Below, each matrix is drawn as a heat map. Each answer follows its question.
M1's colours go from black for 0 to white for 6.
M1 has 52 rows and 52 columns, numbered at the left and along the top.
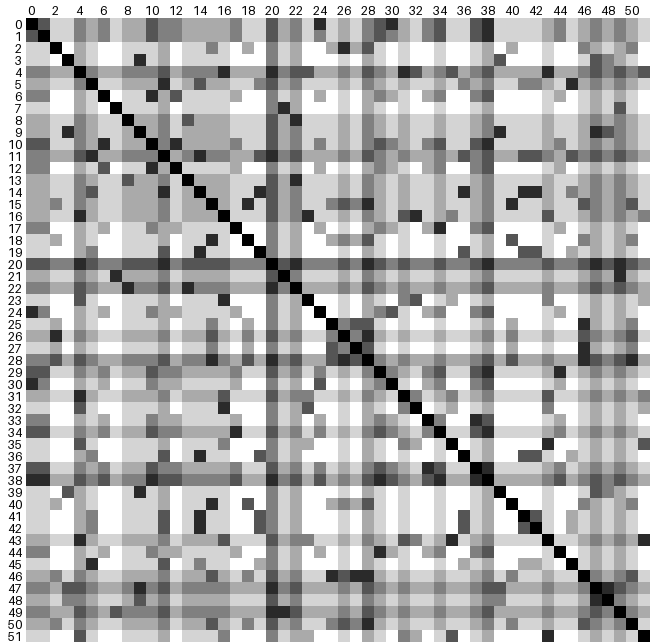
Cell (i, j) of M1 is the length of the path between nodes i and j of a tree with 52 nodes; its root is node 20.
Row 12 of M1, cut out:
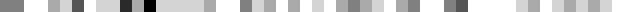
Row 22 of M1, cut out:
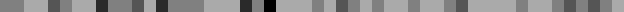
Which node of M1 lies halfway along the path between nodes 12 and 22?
38
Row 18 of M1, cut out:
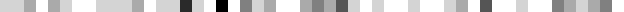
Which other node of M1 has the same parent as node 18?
40
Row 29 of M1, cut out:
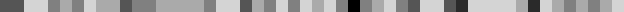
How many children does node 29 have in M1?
1
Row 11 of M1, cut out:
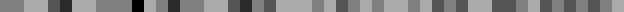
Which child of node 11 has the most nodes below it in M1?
14
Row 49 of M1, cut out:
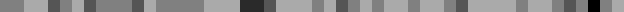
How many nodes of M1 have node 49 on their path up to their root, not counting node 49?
2
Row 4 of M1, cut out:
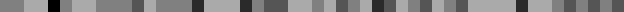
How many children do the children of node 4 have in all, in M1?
4
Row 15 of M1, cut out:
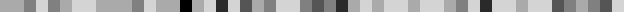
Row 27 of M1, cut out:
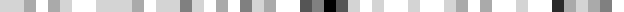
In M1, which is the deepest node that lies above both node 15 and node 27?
28
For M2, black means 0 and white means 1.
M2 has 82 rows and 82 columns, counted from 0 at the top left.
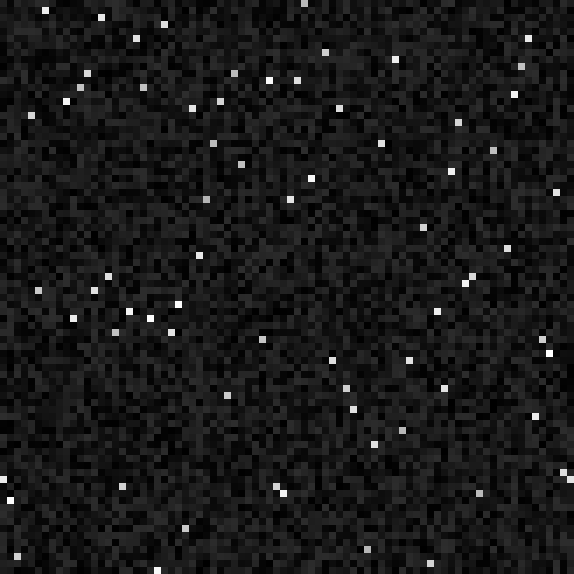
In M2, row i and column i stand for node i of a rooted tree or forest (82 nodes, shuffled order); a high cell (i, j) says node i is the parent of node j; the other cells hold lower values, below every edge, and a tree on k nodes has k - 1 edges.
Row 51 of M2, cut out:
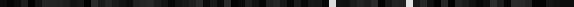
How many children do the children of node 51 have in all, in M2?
3
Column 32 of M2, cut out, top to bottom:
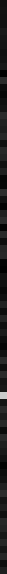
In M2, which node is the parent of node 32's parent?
8
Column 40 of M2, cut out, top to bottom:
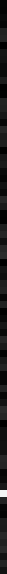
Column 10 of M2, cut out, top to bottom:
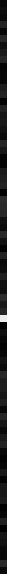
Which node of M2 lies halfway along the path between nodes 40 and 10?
21
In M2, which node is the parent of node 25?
43
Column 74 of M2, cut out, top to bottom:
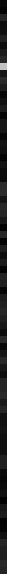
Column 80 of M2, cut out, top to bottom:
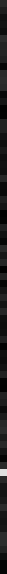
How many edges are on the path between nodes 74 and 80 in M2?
9
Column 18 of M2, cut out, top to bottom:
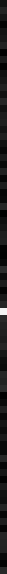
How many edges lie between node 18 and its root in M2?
8
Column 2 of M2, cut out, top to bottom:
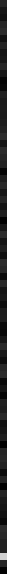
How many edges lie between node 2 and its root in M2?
5
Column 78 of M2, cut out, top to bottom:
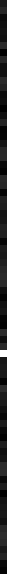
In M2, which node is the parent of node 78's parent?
58
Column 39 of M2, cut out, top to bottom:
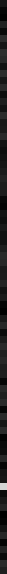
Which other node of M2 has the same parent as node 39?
17
